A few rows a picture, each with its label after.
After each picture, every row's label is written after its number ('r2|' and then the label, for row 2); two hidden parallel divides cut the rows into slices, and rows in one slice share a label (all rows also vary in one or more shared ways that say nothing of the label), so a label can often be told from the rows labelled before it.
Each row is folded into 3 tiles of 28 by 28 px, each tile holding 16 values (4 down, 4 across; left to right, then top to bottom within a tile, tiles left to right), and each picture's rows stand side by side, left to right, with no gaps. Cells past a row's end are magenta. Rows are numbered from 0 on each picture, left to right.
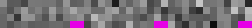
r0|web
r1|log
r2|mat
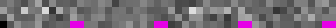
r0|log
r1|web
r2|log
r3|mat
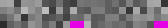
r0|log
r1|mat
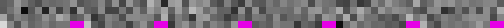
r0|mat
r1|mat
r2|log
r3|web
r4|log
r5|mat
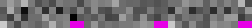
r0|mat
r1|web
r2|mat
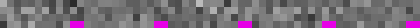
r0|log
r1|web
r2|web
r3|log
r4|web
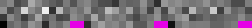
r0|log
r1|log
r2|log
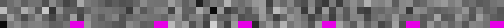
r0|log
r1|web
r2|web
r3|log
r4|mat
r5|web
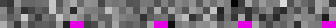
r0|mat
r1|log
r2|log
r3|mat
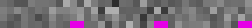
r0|web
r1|log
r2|web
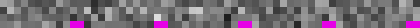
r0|web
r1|log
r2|log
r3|mat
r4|mat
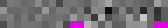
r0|web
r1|mat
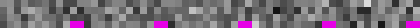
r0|log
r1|log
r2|log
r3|mat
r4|mat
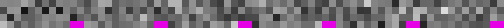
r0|mat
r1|mat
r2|log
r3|log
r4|mat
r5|log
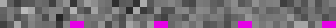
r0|log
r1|web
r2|web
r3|web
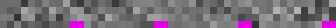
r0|web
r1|web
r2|web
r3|log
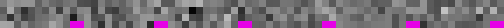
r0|mat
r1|mat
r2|mat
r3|web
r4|web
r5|log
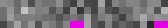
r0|log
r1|mat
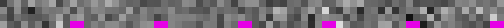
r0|mat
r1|web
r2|web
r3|log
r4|mat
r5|log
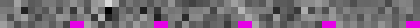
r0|mat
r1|mat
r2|web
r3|mat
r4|web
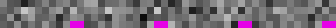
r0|log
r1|log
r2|mat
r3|log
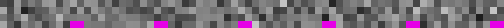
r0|mat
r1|web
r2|web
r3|mat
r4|mat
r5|log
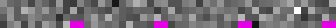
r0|log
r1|web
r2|web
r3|log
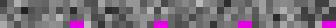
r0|mat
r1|mat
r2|web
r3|log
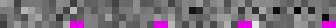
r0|log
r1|web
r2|mat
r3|mat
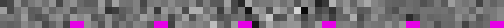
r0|web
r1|mat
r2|log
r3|log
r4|web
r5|web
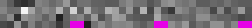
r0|log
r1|log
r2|web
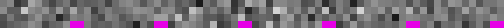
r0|log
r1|web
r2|log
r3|log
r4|log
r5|web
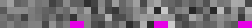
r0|web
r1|mat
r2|mat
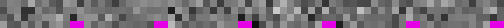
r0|mat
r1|web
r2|mat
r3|log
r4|log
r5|web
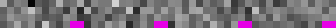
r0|log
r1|web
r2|log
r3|web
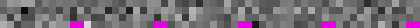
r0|mat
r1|mat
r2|log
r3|log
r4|web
